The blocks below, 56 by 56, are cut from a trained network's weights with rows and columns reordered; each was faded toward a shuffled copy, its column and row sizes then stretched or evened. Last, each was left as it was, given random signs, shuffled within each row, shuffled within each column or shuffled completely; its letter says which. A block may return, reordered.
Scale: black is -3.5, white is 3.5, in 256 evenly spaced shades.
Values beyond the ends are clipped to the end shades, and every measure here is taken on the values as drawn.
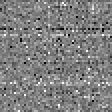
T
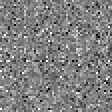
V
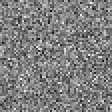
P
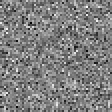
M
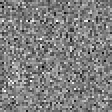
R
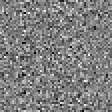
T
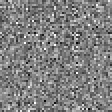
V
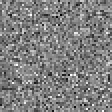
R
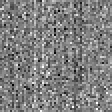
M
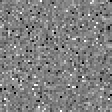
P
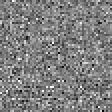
T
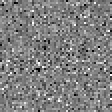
T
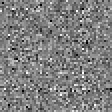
V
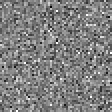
M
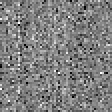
M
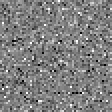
R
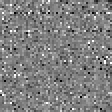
V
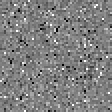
M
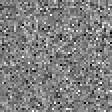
R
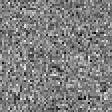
T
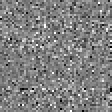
V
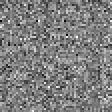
V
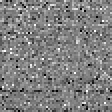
R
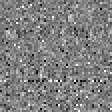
T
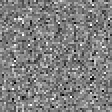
M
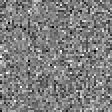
V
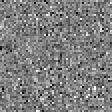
V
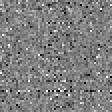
V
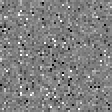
M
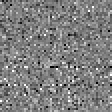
V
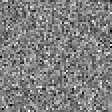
P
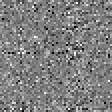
T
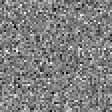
P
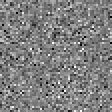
T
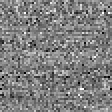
R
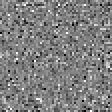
T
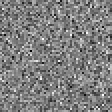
P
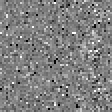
M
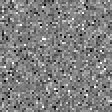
P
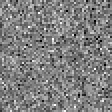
P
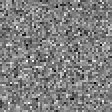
R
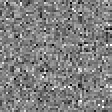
T
